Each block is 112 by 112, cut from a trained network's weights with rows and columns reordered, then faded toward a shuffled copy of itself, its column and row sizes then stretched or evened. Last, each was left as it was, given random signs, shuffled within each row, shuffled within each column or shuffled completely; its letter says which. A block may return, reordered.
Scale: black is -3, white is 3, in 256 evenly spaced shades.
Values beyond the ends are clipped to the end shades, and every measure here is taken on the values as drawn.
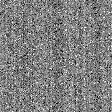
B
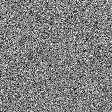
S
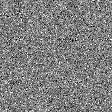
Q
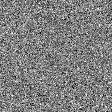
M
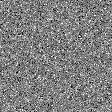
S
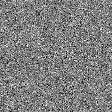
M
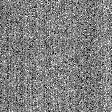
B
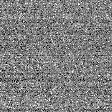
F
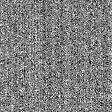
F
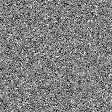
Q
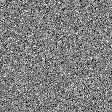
S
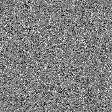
M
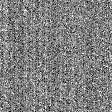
B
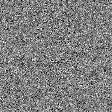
M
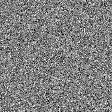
B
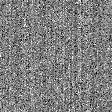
B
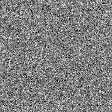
M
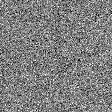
Q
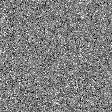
B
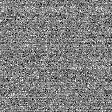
F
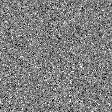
M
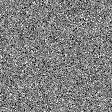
S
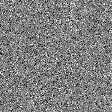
M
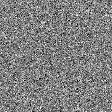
M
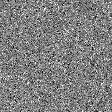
B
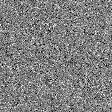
Q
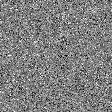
Q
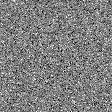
S
